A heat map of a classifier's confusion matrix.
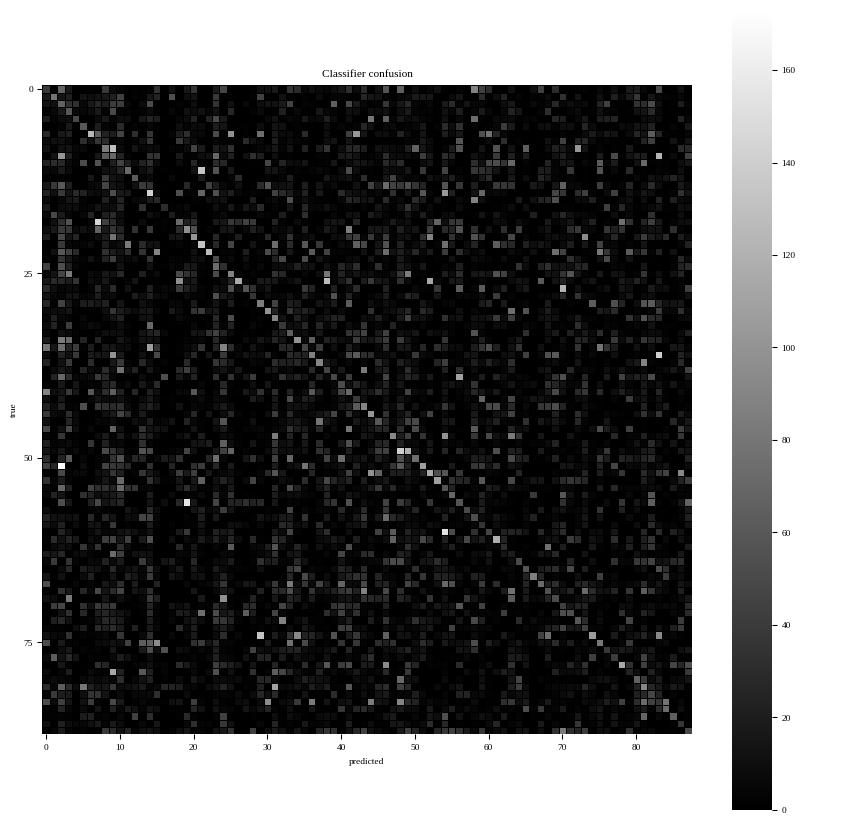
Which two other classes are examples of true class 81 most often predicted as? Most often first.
31, 5
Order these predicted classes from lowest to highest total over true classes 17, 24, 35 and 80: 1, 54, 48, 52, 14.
52, 54, 1, 48, 14
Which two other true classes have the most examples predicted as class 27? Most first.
71, 18
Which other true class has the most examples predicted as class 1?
77
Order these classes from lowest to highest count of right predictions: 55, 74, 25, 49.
55, 25, 74, 49
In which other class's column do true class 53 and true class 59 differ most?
10
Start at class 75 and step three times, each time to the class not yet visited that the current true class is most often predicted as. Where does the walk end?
46
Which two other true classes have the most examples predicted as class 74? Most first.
29, 77
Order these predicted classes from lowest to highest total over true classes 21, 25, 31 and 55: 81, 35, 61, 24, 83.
24, 83, 35, 81, 61
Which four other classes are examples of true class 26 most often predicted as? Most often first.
38, 52, 18, 67
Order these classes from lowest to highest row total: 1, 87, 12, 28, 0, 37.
12, 28, 1, 37, 0, 87
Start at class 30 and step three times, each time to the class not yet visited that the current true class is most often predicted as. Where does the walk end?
83
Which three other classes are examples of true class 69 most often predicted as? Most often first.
24, 3, 63
